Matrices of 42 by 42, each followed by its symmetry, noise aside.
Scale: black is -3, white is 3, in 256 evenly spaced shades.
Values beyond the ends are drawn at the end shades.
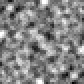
same after a half turn.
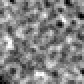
symmetric across the other diagonal.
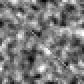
no symmetry.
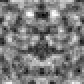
mirrored left to right.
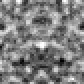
mirrored left to right.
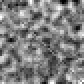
no symmetry.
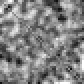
symmetric.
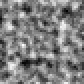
antisymmetric.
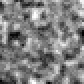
antisymmetric.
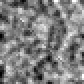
no symmetry.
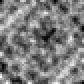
symmetric across the other diagonal.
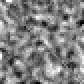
no symmetry.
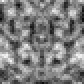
mirrored left to right.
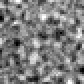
antisymmetric.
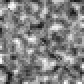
no symmetry.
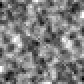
same after a half turn.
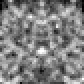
mirrored left to right.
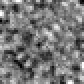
symmetric across the other diagonal.
